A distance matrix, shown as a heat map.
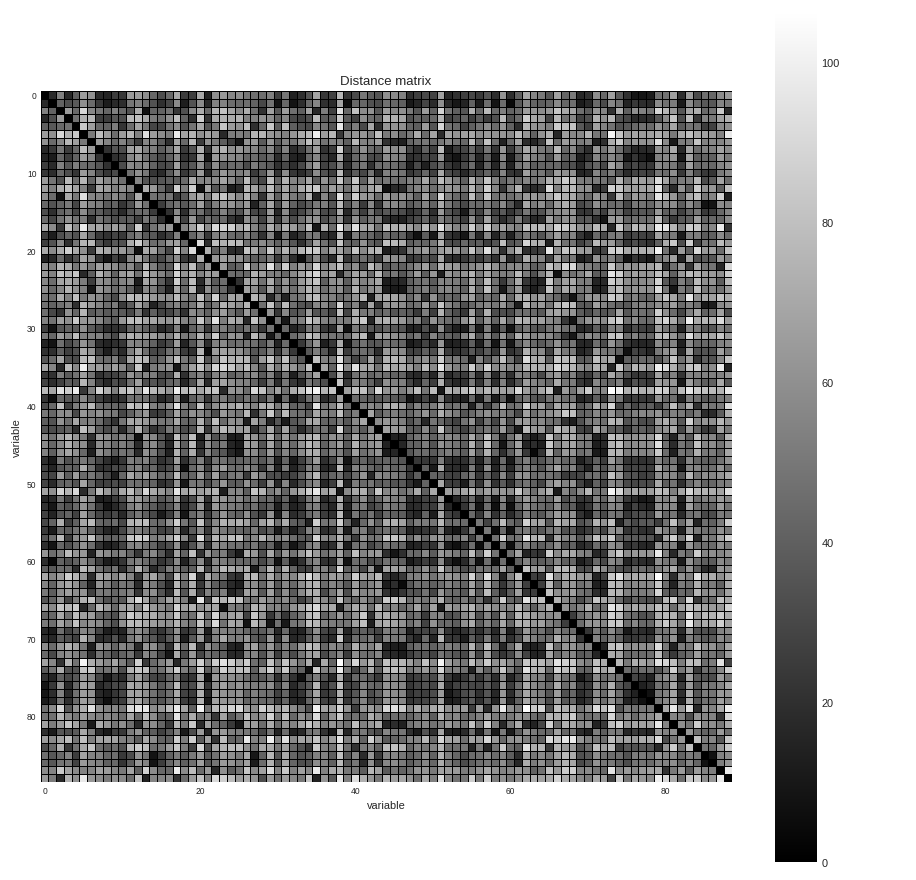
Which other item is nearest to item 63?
46
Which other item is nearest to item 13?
2
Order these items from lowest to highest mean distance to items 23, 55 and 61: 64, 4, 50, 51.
4, 50, 51, 64
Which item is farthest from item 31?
83
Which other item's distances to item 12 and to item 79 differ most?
20
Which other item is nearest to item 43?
61
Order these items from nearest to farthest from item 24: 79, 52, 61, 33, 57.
52, 33, 61, 57, 79
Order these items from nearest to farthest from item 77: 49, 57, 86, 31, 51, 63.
49, 57, 31, 86, 63, 51
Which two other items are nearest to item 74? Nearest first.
34, 55
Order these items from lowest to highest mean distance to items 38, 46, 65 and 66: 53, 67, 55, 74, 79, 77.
53, 77, 67, 55, 79, 74
